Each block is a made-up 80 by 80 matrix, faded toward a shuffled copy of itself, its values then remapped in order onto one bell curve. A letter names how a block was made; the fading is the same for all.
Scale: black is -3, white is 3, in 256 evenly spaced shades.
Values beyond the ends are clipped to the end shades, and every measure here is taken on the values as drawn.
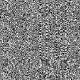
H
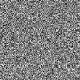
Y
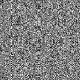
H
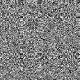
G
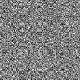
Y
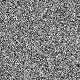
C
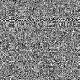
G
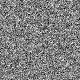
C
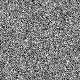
C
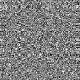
Y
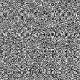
Y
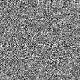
G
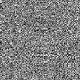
Y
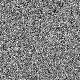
C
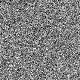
C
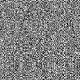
Y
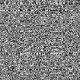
G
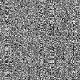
H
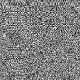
Y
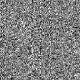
H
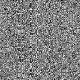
H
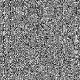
H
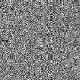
H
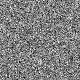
C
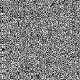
H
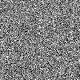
C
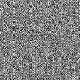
H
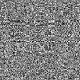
G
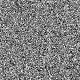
C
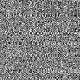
Y
